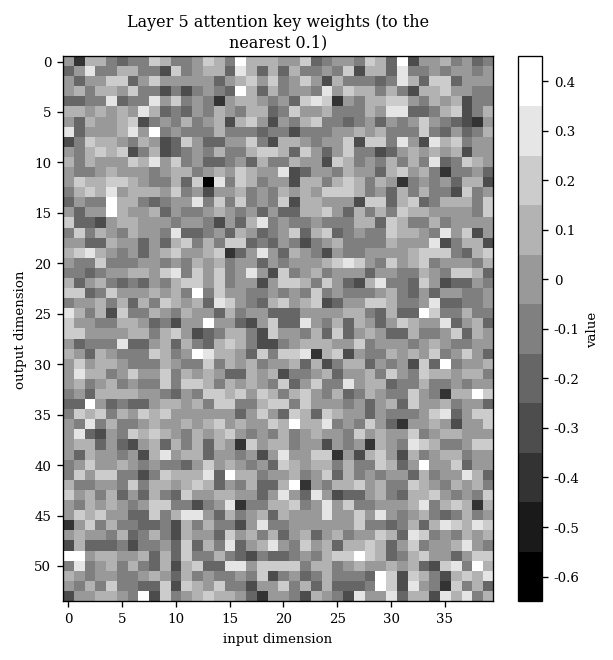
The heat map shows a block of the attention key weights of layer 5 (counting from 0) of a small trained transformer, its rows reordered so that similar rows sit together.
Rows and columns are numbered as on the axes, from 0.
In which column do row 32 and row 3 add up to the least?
32
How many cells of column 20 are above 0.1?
13
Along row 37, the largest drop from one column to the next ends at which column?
2
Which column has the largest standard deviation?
35
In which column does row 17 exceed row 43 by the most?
10
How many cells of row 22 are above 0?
13
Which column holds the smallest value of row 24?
24
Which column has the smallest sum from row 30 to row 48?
31
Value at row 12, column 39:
-0.3
